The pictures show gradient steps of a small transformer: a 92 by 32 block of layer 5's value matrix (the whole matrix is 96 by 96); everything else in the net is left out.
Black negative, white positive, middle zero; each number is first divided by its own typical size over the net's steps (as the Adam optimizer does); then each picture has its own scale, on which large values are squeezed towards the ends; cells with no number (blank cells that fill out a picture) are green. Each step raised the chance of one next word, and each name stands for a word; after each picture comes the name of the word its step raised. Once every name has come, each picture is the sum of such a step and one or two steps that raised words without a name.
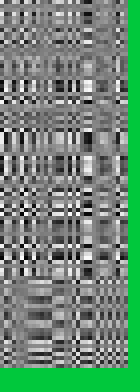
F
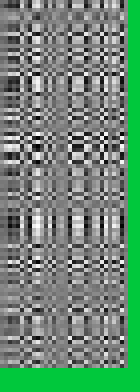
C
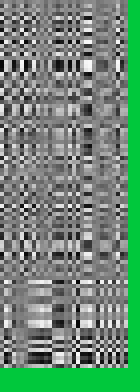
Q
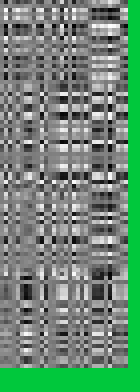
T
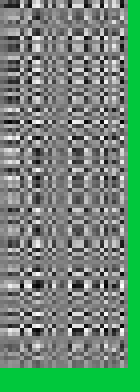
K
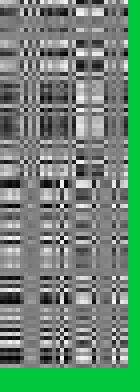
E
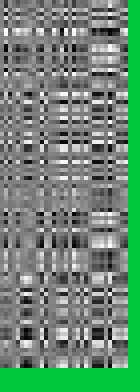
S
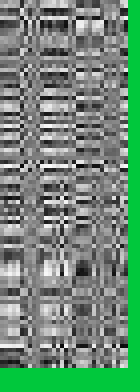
T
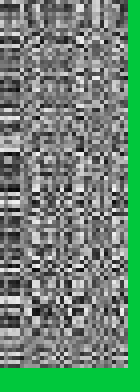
F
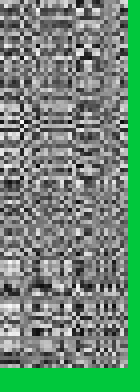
K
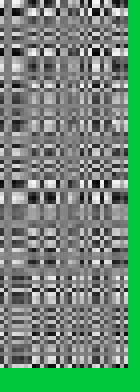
E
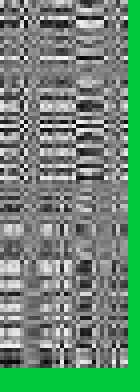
K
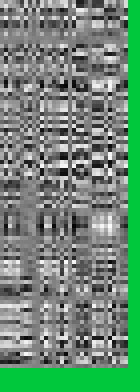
C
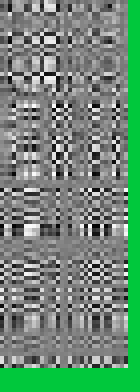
C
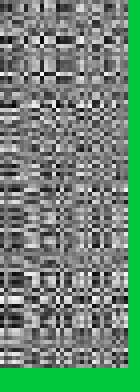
S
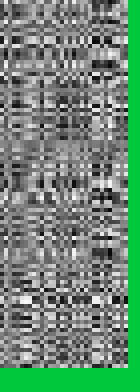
E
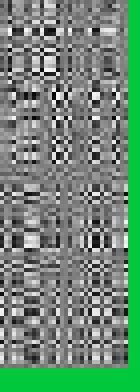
S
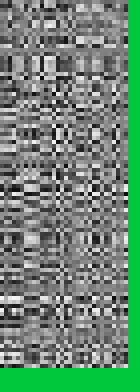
T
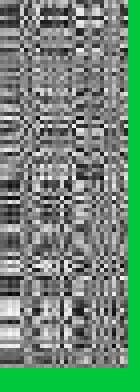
S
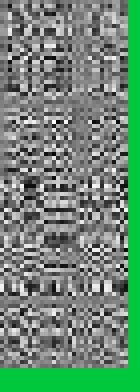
K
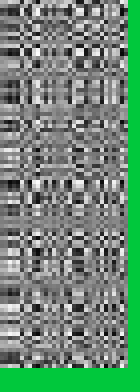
E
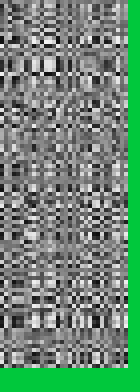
Q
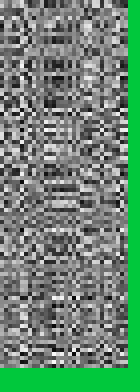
T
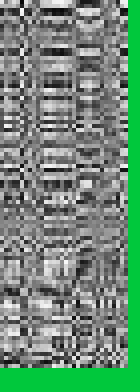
E
